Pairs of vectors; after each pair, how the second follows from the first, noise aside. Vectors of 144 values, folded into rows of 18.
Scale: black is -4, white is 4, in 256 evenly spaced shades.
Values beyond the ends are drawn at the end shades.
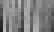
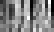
reversed, scaled up.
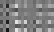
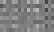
reversed, shrunk.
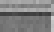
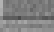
reversed, shrunk.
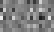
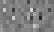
partly zeroed.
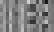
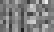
negated.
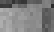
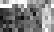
negated, scaled up.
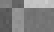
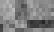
wrapped around, negated.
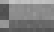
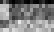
negated, scaled up.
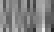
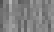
reversed, shrunk.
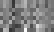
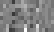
partly zeroed.
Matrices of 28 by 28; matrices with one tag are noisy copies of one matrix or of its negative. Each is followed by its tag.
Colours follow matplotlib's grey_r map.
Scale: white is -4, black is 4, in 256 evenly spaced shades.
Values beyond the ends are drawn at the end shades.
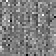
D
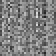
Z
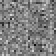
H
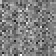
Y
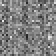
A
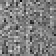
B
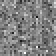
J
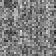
J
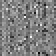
Z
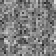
J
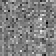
H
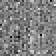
B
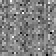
A
